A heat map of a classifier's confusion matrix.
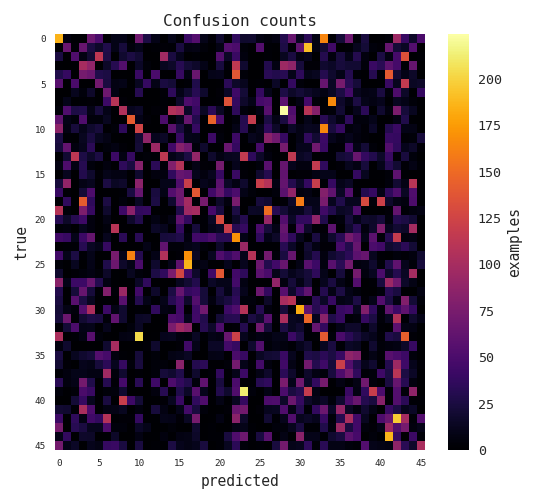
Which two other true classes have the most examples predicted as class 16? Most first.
25, 24
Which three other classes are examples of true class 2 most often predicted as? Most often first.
43, 5, 13
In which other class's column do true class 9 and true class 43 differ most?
19
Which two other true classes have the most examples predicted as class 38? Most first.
18, 30
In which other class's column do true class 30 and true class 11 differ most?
23
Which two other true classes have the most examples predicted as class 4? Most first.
30, 3
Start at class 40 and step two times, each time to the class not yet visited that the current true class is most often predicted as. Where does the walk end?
28
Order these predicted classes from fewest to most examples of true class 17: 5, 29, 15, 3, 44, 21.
5, 3, 21, 44, 15, 29
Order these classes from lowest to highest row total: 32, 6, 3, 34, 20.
34, 6, 32, 20, 3
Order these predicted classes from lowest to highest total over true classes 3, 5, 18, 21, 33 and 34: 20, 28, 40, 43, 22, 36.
20, 36, 28, 40, 43, 22
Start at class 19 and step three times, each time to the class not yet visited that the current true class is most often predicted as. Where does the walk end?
32
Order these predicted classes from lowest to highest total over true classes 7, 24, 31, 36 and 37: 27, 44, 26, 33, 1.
27, 44, 1, 33, 26
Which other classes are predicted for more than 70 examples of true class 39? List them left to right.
23, 31, 44
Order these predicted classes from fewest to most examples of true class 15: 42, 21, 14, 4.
21, 4, 14, 42
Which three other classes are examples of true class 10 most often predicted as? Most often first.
33, 0, 14
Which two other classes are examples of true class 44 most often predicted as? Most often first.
41, 30
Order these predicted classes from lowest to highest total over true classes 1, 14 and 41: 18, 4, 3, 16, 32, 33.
18, 16, 4, 33, 32, 3
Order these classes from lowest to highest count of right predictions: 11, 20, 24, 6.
6, 11, 24, 20
